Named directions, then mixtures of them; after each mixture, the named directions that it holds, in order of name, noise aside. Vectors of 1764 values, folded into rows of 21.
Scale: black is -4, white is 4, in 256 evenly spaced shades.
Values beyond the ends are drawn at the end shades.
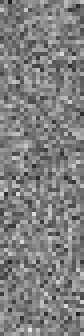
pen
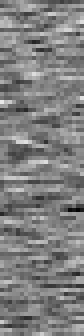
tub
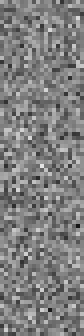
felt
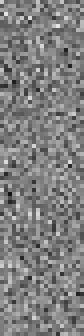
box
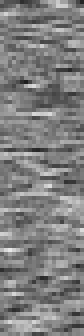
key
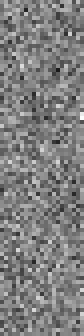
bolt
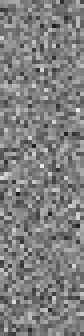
box, felt, pen.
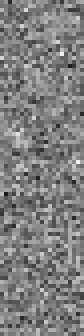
felt, pen, tub.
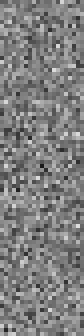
felt.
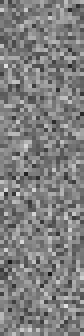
pen.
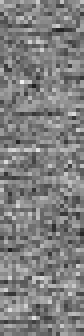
box, key, tub.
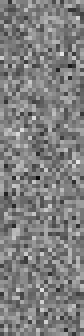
felt, pen.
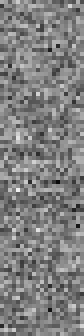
bolt, felt, tub.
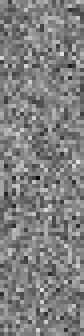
felt, pen.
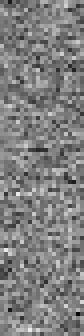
key, pen.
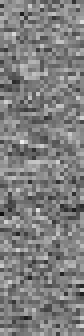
bolt, box, tub.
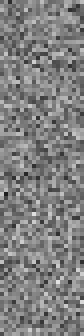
pen.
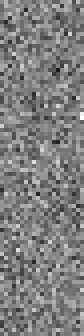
bolt.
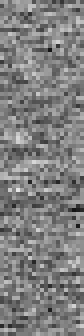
bolt, felt, tub.
